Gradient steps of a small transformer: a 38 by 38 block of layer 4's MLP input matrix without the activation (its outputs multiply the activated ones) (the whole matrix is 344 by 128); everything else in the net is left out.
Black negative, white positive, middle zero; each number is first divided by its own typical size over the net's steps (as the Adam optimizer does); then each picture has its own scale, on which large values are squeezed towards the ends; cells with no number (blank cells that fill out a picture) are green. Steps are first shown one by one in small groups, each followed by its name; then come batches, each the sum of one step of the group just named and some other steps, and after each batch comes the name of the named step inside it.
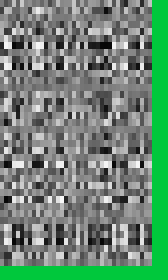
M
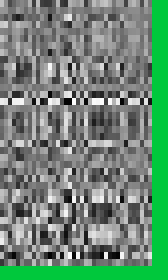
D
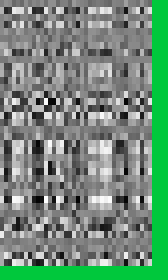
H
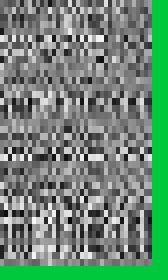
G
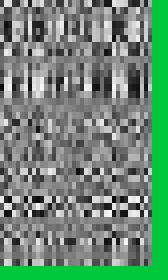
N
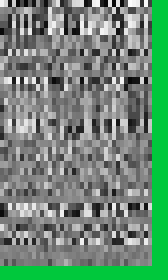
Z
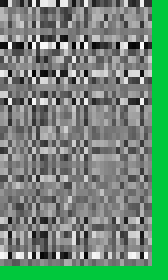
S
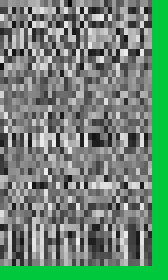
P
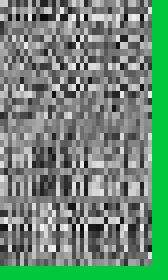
G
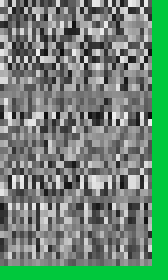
Z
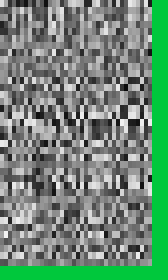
Z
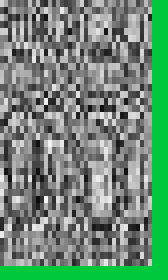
H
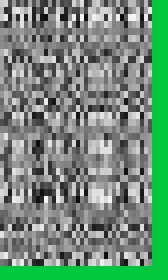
H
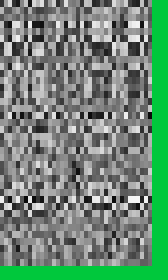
N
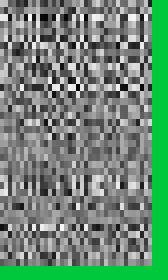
S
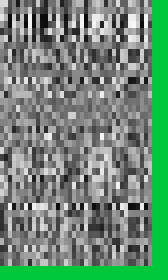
Z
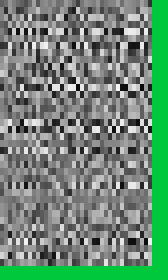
S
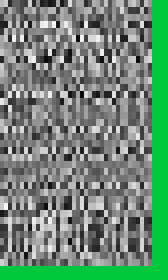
G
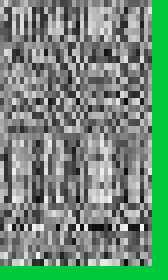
H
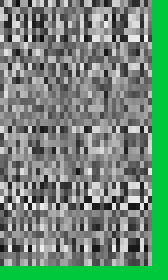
N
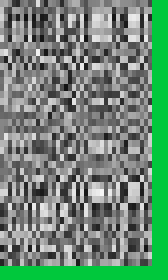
D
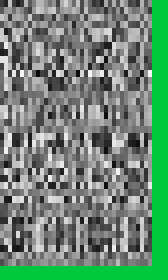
M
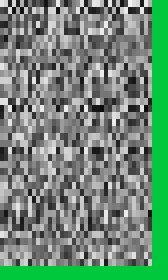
Z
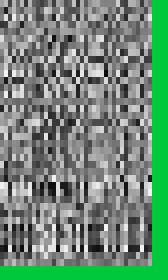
G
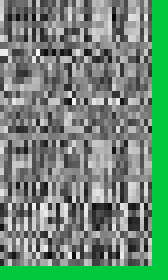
D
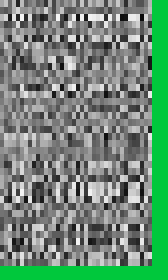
M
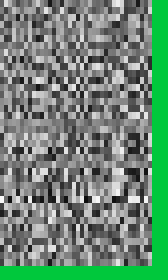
G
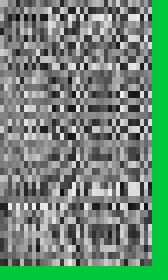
Z
